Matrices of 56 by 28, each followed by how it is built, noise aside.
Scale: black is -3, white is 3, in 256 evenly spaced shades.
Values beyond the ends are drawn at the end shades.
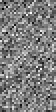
Hankel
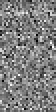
repeating columns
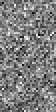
Hankel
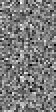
repeating rows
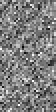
Hankel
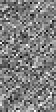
Hankel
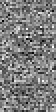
blocks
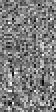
low rank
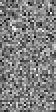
repeating columns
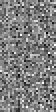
repeating rows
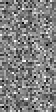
repeating rows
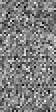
repeating columns
